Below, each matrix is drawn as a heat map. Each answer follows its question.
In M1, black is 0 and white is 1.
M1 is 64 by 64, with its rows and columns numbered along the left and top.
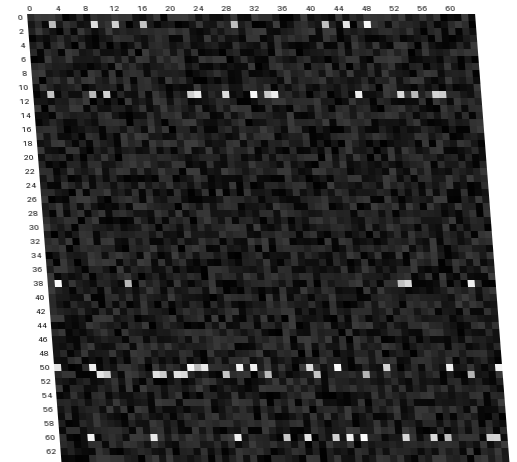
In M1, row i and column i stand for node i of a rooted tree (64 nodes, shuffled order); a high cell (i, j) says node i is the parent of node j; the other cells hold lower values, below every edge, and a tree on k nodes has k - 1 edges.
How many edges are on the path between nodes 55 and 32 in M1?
2
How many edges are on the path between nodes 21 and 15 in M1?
4
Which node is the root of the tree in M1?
38
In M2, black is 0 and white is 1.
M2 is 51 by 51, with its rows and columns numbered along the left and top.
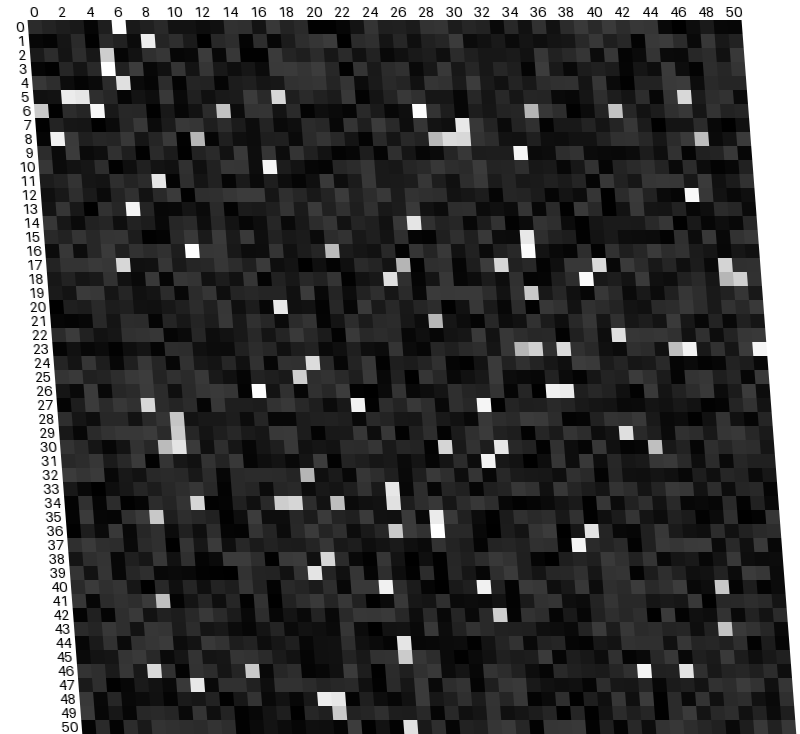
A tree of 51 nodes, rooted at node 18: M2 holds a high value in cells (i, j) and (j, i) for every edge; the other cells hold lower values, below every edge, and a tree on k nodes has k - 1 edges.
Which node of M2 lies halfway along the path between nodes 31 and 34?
35
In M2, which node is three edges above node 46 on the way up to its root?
48
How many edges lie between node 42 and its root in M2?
9
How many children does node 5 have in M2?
3
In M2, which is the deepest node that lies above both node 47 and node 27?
8
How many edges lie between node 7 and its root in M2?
9
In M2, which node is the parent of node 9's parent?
23
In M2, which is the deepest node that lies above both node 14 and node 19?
26
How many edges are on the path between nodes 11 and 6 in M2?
4
